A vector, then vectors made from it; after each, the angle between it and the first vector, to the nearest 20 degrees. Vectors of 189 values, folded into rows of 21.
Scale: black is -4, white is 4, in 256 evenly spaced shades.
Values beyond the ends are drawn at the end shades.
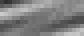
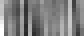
100 degrees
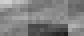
100 degrees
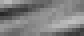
160 degrees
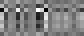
100 degrees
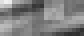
140 degrees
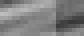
40 degrees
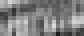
140 degrees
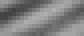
100 degrees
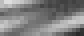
140 degrees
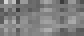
120 degrees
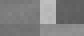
80 degrees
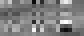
120 degrees
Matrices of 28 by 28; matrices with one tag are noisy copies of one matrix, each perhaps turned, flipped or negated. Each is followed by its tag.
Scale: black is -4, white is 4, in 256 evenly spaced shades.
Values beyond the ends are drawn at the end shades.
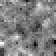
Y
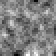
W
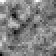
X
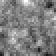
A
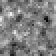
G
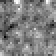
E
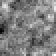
A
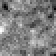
A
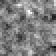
E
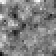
X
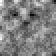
X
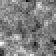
Y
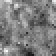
A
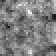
E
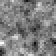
Y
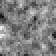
W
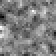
W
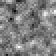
G
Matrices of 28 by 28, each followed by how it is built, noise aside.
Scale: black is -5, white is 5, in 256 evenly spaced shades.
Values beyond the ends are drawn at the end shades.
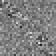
banded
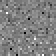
sparse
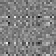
low rank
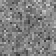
smooth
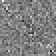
banded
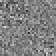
block diagonal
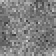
smooth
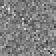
banded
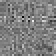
low rank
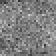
smooth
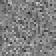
noise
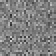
low rank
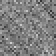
Toeplitz
